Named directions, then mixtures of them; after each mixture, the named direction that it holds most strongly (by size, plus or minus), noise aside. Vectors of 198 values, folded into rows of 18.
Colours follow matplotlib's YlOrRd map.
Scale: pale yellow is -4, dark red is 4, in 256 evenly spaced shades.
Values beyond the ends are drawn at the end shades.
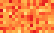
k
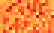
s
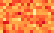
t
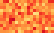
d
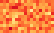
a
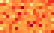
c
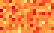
k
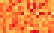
s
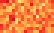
s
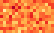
k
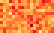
k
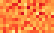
s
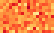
s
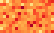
c
